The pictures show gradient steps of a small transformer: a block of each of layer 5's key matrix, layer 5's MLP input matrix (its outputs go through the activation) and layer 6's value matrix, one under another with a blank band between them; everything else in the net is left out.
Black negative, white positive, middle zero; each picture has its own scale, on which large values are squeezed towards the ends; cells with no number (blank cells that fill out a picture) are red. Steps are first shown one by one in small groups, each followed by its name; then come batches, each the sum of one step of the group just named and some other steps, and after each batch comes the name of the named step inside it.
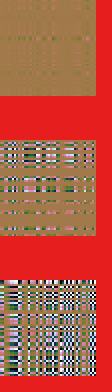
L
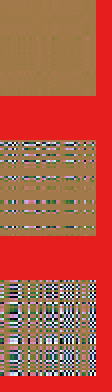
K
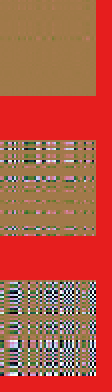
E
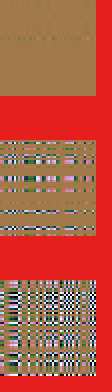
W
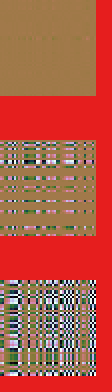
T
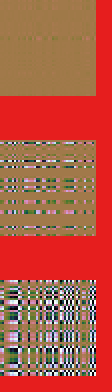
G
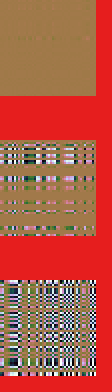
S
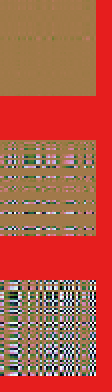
W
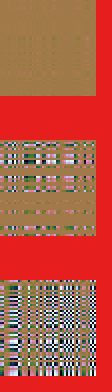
S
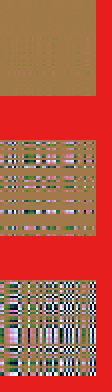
T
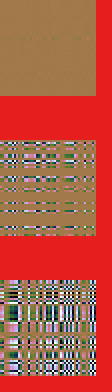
K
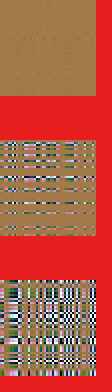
K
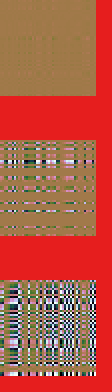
T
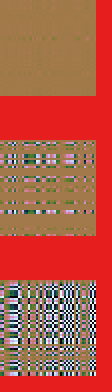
T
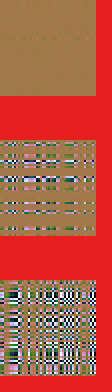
K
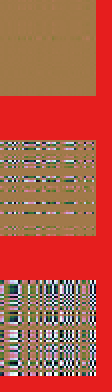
S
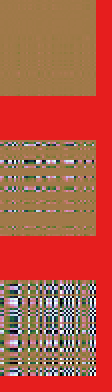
T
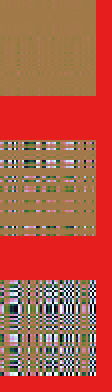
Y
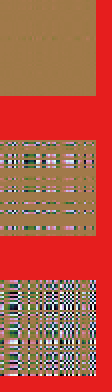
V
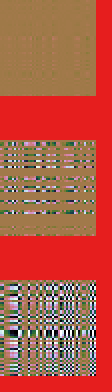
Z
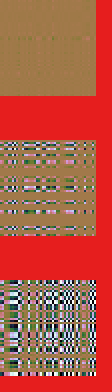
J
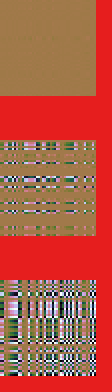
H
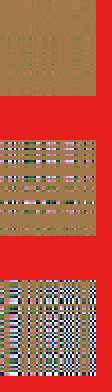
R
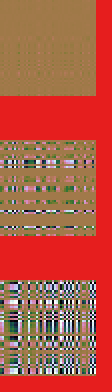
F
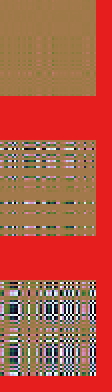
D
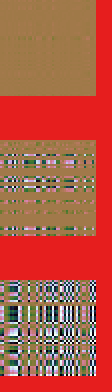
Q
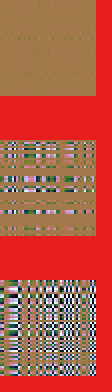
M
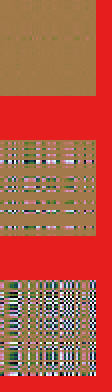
V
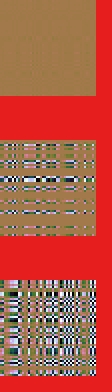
H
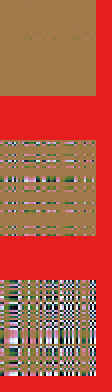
V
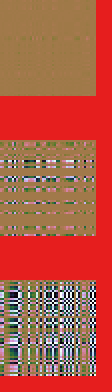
V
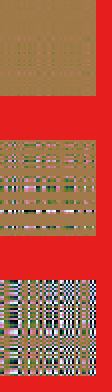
F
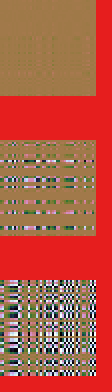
Q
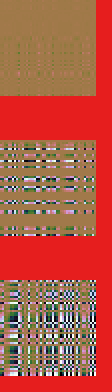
Y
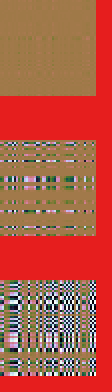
J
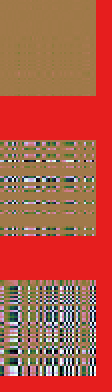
Q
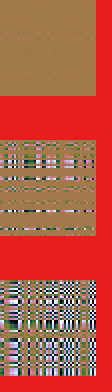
F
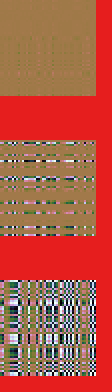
Y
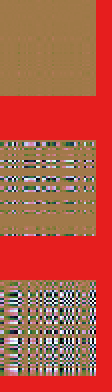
Z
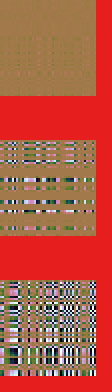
D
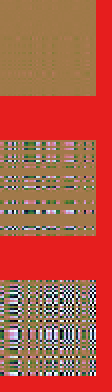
R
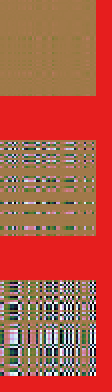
D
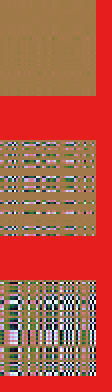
J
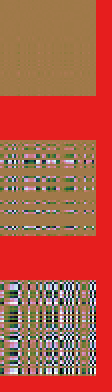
F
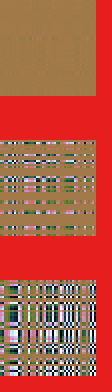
Q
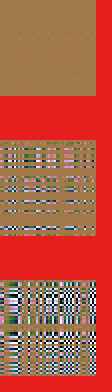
Z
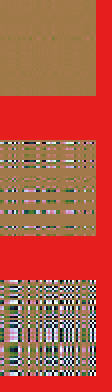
Y
